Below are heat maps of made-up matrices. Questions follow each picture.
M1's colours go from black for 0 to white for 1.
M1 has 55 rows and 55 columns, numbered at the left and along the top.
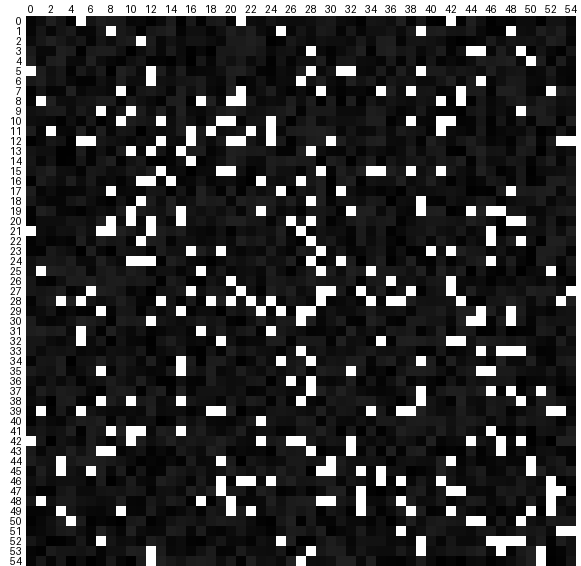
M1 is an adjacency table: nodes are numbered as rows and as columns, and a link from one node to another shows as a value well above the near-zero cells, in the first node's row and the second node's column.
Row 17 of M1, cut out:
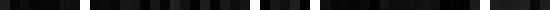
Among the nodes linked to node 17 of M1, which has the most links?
node 48
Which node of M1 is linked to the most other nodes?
node 28
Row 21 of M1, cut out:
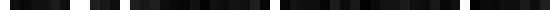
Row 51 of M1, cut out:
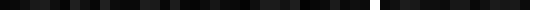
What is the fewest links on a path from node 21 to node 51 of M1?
3
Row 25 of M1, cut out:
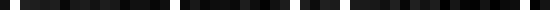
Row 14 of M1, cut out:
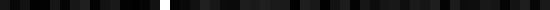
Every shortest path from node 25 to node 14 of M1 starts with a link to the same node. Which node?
node 29
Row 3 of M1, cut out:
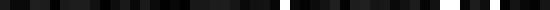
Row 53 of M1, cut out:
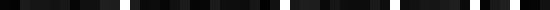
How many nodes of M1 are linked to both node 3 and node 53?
1
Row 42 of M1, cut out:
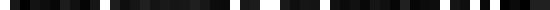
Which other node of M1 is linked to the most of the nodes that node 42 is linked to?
node 19
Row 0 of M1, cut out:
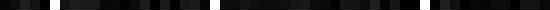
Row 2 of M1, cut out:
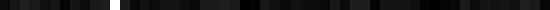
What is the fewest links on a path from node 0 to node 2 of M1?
5
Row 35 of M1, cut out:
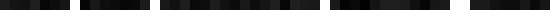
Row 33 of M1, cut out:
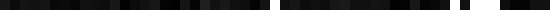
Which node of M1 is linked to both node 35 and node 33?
node 45
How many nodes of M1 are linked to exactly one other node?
4
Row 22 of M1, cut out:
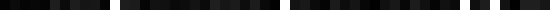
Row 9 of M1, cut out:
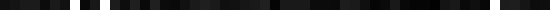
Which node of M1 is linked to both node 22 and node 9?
node 49
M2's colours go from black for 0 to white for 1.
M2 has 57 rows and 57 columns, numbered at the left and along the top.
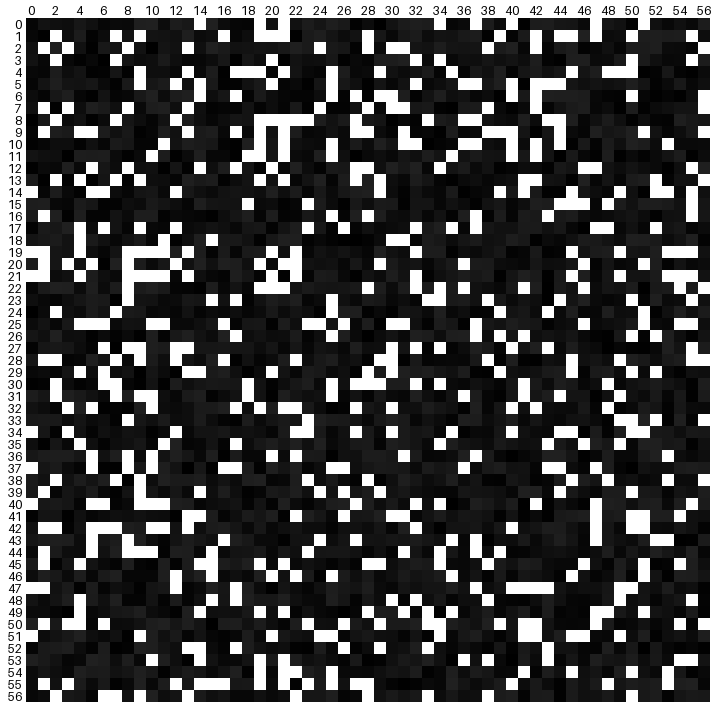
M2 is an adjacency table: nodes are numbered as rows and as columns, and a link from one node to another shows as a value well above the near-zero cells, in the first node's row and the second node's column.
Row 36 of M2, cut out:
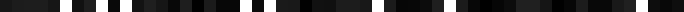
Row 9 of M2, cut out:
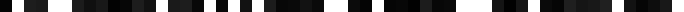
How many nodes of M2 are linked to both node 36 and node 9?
2
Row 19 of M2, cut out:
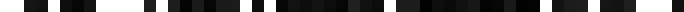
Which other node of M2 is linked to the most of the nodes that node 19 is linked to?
node 21
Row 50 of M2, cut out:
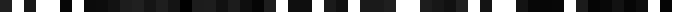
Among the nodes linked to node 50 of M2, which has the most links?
node 1
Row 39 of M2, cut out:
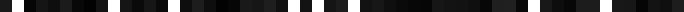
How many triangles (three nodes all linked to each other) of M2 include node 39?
7
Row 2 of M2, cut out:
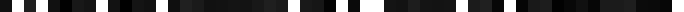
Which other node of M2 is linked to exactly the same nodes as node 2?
node 7
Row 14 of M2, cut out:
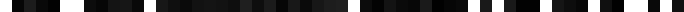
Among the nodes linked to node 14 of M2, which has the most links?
node 55
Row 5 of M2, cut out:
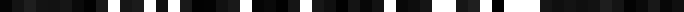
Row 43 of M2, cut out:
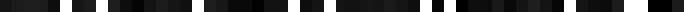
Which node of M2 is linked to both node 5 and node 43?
node 37
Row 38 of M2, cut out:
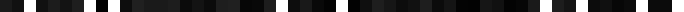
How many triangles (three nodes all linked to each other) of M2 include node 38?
8
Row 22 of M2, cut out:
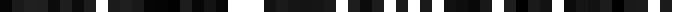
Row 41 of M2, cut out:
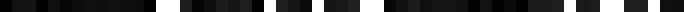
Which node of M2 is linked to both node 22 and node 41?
node 54
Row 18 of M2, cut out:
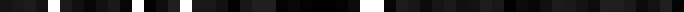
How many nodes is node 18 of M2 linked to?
5
